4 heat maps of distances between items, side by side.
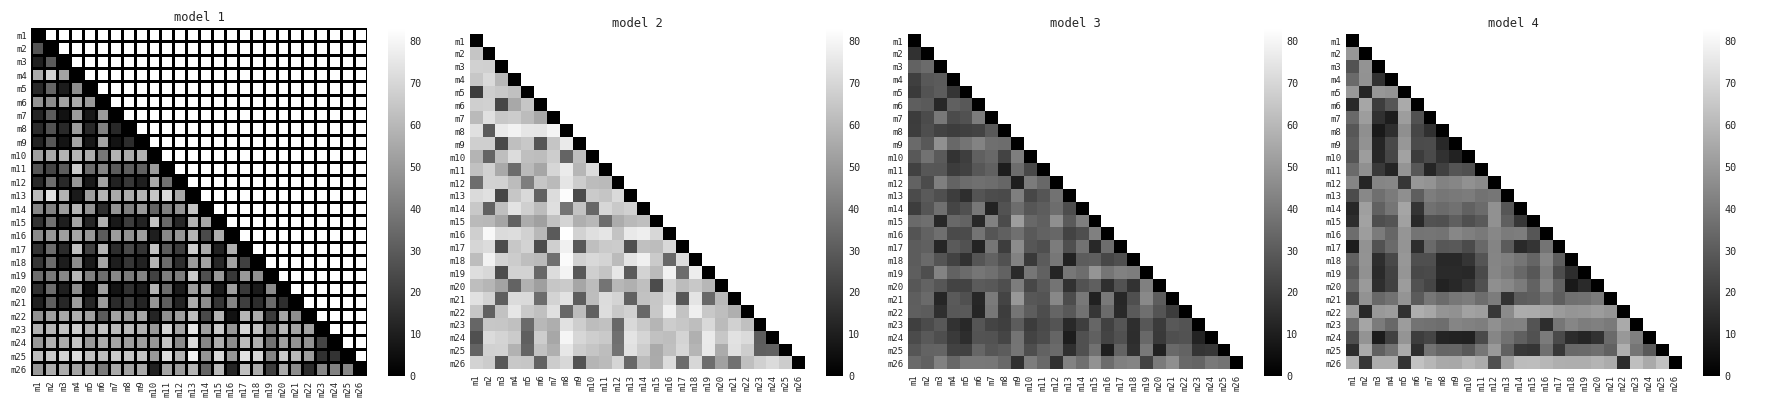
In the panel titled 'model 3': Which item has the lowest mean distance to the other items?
m23
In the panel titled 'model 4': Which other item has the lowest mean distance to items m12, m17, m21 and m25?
m1
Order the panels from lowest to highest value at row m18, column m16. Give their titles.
model 3, model 2, model 4, model 1
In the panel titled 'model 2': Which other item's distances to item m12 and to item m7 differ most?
m16
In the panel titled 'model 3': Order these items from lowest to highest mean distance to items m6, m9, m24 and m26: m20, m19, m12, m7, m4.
m12, m19, m4, m20, m7
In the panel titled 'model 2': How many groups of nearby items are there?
5
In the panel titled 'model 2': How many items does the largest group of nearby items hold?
8
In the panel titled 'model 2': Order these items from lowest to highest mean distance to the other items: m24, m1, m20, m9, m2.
m9, m20, m1, m24, m2
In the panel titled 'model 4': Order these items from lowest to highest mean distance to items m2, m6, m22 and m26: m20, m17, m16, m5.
m5, m17, m20, m16
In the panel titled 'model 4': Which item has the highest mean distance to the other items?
m26
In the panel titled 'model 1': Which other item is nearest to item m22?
m16
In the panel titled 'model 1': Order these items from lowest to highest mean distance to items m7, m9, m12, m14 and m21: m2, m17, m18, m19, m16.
m18, m17, m2, m19, m16
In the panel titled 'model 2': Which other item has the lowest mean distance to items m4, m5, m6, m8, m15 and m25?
m20
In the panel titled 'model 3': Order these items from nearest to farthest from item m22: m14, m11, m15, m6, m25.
m6, m15, m11, m25, m14
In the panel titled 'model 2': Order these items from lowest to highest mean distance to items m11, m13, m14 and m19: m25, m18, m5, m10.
m10, m5, m25, m18
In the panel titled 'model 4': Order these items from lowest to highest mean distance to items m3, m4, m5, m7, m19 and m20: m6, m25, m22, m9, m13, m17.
m9, m6, m17, m25, m13, m22
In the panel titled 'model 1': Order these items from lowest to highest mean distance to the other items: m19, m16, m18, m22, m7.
m7, m18, m19, m16, m22
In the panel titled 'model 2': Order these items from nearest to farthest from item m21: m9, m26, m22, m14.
m9, m26, m22, m14
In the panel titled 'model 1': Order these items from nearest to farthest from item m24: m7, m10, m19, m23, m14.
m23, m19, m14, m10, m7
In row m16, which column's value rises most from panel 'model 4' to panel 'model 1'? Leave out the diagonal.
m23
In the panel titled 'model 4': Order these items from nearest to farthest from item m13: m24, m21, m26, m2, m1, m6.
m21, m1, m6, m24, m2, m26
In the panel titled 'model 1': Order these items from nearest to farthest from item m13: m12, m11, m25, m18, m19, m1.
m18, m12, m1, m19, m11, m25
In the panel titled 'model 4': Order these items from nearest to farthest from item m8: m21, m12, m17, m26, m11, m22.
m11, m17, m21, m12, m22, m26
